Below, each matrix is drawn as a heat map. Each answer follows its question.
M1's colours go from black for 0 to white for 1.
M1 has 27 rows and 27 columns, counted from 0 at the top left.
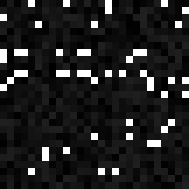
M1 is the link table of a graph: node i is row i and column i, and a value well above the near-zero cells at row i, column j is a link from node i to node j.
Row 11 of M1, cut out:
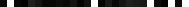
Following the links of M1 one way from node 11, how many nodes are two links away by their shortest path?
7
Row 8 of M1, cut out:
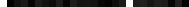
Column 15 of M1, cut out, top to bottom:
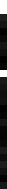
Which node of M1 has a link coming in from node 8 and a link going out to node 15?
node 0
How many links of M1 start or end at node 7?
8
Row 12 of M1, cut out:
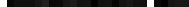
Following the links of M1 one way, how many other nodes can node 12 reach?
7
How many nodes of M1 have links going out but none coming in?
2
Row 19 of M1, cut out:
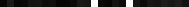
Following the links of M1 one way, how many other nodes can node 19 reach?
4
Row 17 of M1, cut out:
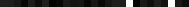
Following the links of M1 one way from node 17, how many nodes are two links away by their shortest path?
4
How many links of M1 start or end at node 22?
2
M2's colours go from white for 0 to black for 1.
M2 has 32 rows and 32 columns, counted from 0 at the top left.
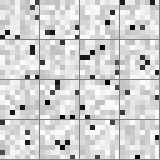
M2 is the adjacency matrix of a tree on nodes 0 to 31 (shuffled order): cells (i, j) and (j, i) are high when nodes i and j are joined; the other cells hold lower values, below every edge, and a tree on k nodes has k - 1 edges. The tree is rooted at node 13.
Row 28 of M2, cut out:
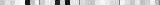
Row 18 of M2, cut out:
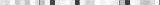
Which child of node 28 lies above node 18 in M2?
5
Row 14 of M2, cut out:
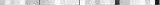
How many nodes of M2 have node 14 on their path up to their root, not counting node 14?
3
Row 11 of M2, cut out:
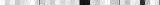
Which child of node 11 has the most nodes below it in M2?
17
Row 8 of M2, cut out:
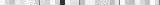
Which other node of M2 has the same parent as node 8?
29
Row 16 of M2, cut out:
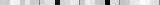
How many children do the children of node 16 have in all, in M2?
1
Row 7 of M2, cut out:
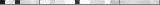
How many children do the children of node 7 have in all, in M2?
2
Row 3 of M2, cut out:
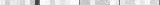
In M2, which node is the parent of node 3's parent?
15
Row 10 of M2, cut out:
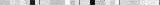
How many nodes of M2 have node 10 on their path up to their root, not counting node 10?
4
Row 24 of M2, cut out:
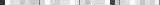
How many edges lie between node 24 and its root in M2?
6
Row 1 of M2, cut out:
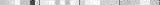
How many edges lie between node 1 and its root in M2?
7
